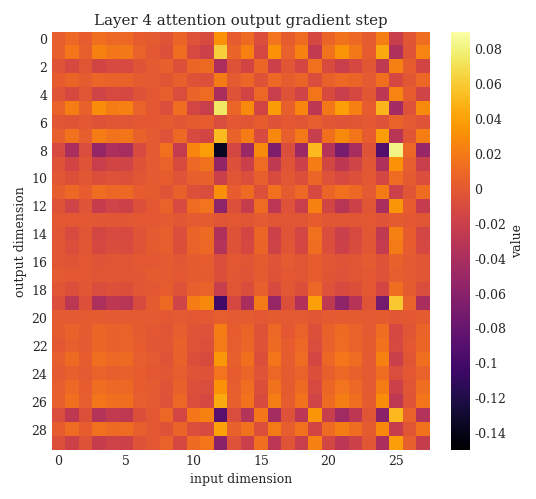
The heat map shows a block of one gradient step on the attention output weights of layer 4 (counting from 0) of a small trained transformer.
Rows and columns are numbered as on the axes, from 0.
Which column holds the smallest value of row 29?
12
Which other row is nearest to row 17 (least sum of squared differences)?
16
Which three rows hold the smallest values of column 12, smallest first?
8, 19, 27
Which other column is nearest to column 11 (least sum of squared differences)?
15
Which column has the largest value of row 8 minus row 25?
25
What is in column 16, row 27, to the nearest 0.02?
-0.04
